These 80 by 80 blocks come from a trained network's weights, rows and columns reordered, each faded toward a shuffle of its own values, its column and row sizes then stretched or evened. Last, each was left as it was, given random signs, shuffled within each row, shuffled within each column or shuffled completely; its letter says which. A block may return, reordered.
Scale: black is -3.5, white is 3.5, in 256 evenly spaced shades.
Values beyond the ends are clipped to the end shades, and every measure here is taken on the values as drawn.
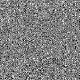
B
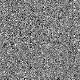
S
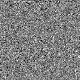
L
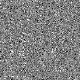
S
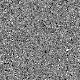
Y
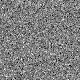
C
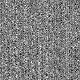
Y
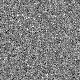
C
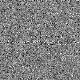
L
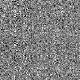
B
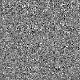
B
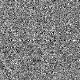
S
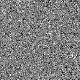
S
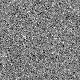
C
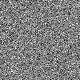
C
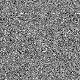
L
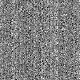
Y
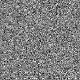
B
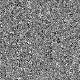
Y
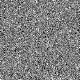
Y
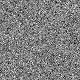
C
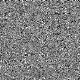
S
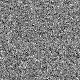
C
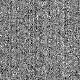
Y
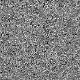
S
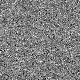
C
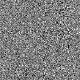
S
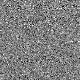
L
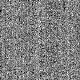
Y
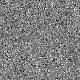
L
